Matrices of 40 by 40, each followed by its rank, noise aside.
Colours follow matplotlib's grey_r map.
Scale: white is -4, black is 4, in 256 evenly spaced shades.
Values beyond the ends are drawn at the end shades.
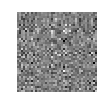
six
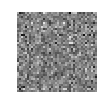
six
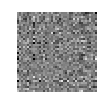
five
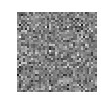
seven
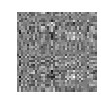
three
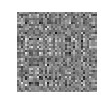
three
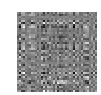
three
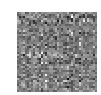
seven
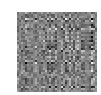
three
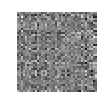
four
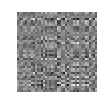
three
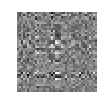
four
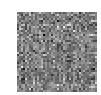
seven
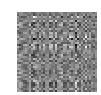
three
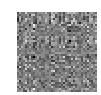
six
